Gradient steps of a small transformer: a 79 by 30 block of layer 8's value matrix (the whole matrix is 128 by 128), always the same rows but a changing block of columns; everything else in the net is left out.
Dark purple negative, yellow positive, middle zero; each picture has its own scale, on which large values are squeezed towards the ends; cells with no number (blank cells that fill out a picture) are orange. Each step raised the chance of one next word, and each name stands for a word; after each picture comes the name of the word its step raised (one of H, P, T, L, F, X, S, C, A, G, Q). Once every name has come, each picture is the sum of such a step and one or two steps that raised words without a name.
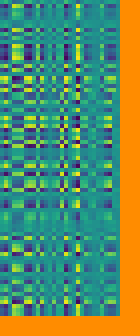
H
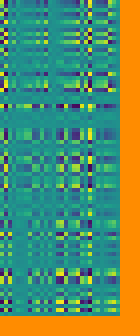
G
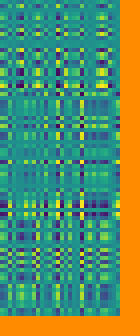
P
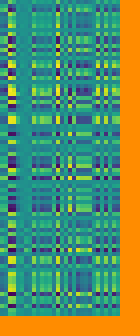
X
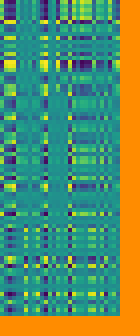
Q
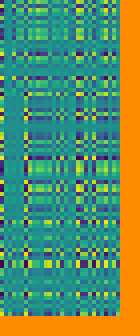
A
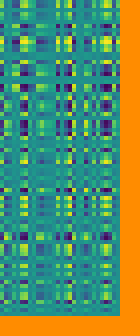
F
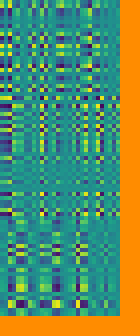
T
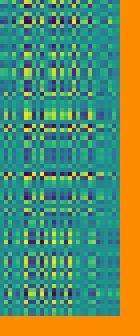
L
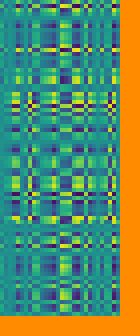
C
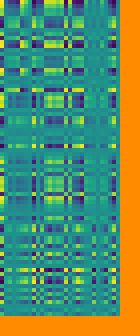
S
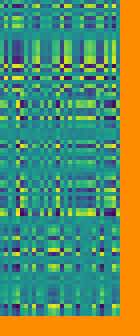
H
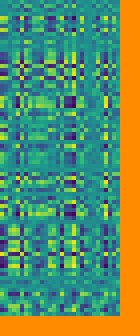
L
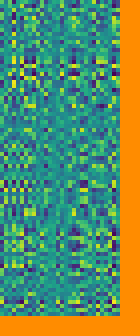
G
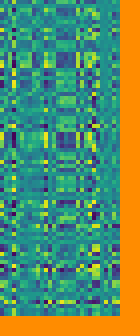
P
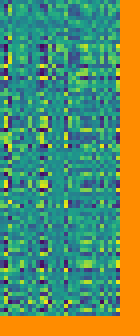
H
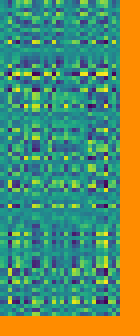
G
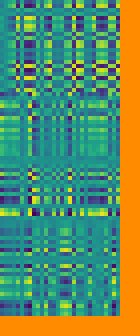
S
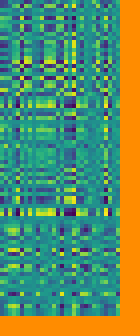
S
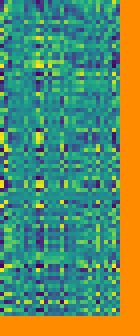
Q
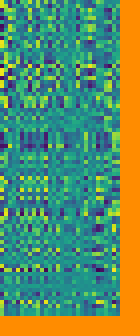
S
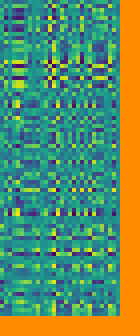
H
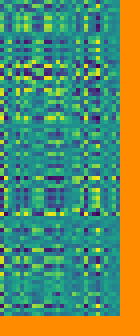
X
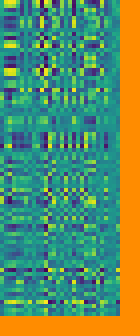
S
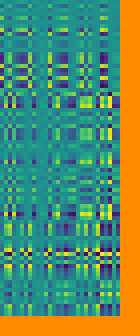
P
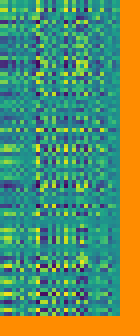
Q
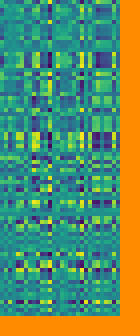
A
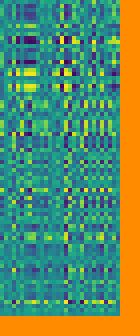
F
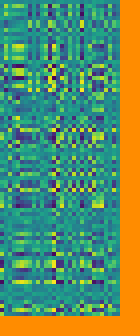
H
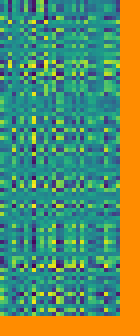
Q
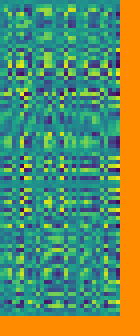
X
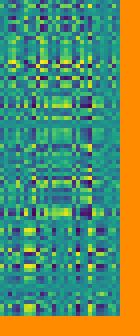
Q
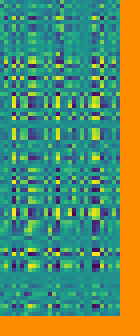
A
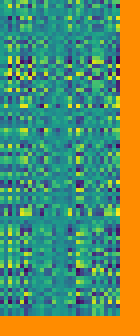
G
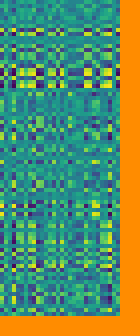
P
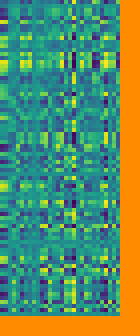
Q
